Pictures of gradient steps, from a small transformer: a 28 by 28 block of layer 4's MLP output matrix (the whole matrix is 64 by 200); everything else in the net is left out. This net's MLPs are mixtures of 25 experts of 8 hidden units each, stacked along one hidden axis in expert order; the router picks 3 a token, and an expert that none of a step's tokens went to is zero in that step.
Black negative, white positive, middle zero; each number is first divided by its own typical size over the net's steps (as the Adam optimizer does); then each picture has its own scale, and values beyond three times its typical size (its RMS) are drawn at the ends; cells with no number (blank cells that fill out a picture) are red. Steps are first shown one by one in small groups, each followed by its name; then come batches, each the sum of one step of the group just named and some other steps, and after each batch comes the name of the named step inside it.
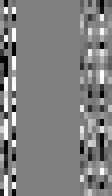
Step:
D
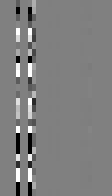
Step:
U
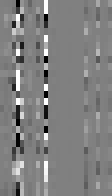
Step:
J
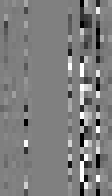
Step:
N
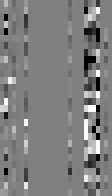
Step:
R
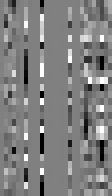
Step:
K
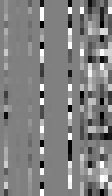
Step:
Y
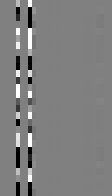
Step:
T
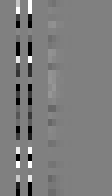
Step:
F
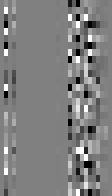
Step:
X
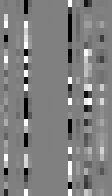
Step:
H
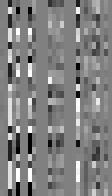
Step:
U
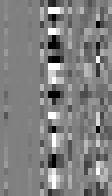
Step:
Y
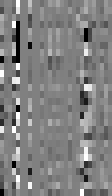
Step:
Y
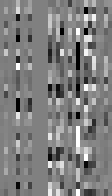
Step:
X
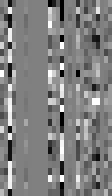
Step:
R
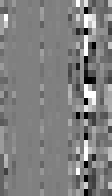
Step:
Y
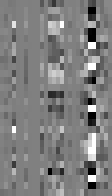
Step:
K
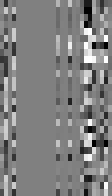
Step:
D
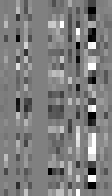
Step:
H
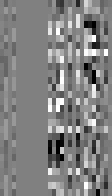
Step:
D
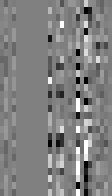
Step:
D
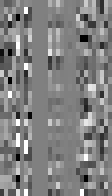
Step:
D
